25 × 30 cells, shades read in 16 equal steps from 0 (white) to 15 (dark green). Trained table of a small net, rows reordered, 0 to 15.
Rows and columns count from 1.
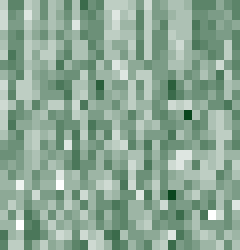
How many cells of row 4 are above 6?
18
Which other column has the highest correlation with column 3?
12
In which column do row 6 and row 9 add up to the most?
13
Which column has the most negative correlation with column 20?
19
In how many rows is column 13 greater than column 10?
14
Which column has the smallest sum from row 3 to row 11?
4
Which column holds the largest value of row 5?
25
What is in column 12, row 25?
3
